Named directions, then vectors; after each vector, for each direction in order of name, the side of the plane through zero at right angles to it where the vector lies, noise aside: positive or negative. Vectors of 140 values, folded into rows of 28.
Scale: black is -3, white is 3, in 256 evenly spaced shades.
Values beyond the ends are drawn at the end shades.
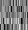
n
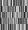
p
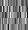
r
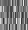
positive, negative, negative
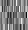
negative, negative, negative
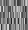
negative, positive, negative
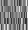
negative, positive, negative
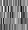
positive, positive, negative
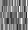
negative, negative, negative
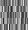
positive, negative, negative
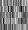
positive, positive, negative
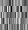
positive, negative, negative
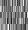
negative, negative, negative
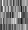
positive, positive, negative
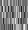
positive, positive, negative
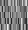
negative, positive, negative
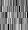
positive, positive, positive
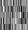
positive, positive, negative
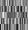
positive, negative, negative
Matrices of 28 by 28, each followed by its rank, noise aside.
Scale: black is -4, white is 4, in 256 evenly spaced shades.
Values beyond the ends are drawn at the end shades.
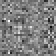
four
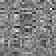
three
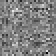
six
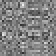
three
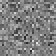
five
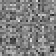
five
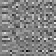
three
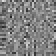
five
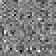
six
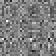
four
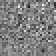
six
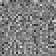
six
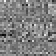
three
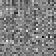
six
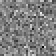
six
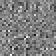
five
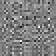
three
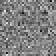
five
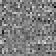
six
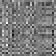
three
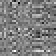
four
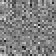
five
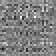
five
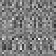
three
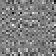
three
